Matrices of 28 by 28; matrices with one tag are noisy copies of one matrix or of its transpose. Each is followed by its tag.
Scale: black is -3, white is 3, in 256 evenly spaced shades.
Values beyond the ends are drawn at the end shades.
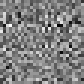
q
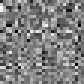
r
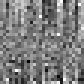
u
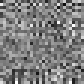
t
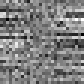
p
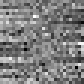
u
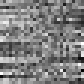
u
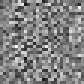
q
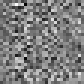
q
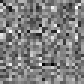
r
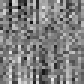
p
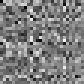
r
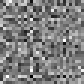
r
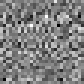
q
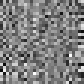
t
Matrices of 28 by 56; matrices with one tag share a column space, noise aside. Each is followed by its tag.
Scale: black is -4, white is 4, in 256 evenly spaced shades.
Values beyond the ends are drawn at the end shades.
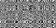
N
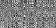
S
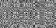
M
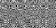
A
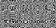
N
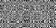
N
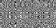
M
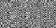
M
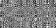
S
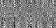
S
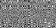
A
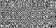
M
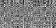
S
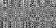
S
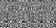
N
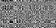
N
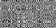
N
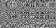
M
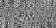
S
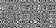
N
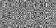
M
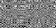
A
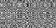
M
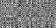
S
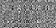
N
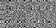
N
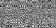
A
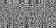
S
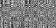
S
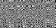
A
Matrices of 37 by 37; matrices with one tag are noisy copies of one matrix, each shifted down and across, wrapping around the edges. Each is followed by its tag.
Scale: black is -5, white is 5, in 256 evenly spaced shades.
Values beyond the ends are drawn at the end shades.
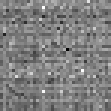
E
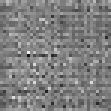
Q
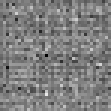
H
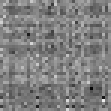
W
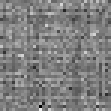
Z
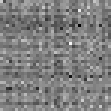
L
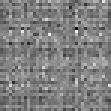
Z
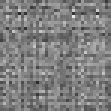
Z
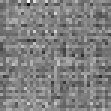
Q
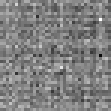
E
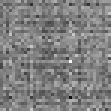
E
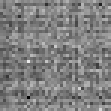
E
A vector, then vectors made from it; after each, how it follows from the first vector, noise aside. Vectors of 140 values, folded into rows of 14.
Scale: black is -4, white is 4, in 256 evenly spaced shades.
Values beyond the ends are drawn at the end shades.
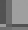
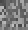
sign-scrambled.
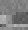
negated, partly zeroed.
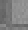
shrunk.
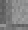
shrunk.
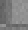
shrunk.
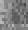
negated, partly zeroed.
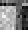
reversed, scaled up.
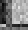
scaled up.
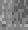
negated, partly zeroed.
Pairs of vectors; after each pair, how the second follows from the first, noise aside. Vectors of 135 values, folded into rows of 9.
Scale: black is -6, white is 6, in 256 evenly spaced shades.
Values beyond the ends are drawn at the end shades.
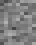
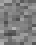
negated.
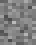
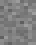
reversed, negated, shrunk.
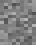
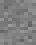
reversed, shrunk.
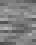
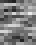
wrapped around, negated, scaled up.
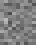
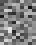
wrapped around, scaled up.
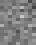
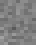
reversed, negated, shrunk.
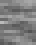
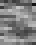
wrapped around, negated, scaled up.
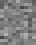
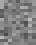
negated.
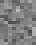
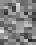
wrapped around, scaled up.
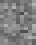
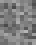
negated.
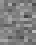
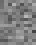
negated.
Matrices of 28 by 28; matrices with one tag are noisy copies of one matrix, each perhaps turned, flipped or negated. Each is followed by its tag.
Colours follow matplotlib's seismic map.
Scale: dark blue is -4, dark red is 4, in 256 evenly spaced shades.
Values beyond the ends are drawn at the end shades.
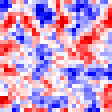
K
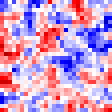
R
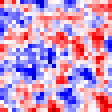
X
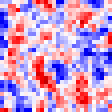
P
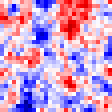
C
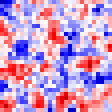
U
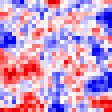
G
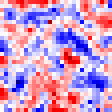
P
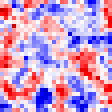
K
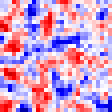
U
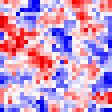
R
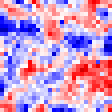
C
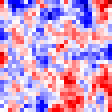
G
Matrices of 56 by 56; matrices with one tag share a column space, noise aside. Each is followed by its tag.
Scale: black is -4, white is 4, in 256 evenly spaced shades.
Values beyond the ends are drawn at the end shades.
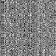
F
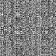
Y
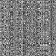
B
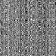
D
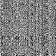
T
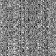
D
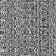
D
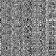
D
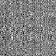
Y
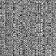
F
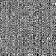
T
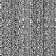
D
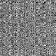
F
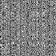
B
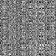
B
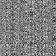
B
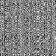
T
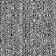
F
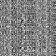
D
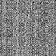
F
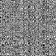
B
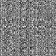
D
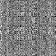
Y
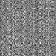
B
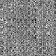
D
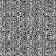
Y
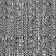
T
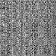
F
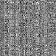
F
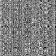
D
